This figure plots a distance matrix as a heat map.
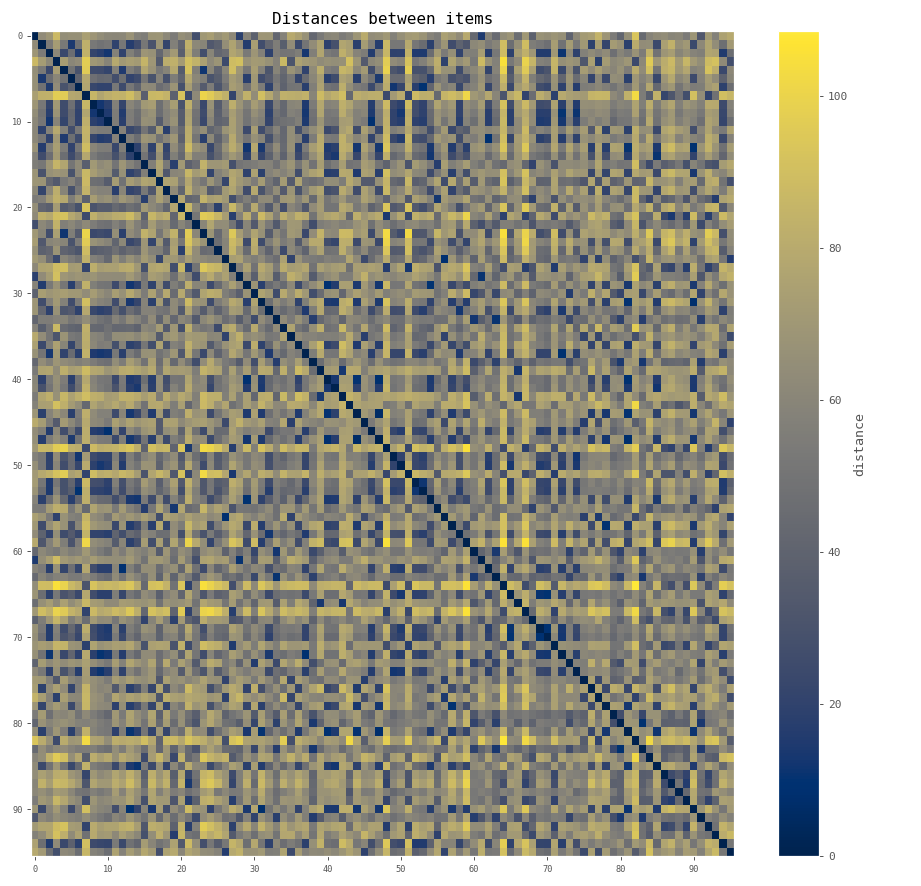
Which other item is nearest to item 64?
21
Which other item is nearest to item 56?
26
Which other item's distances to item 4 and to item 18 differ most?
23
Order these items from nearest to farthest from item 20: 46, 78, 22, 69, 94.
94, 46, 69, 78, 22
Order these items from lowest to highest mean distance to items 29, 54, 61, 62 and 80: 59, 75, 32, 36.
32, 36, 59, 75
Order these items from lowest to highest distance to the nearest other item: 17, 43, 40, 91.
40, 91, 17, 43
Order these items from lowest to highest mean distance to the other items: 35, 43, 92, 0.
35, 0, 92, 43
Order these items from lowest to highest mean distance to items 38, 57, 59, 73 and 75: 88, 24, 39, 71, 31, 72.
31, 24, 72, 39, 88, 71
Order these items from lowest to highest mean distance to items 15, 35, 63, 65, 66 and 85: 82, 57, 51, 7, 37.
37, 57, 82, 51, 7
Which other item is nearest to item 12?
62
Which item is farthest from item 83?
59
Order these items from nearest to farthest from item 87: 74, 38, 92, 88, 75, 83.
92, 83, 38, 88, 75, 74
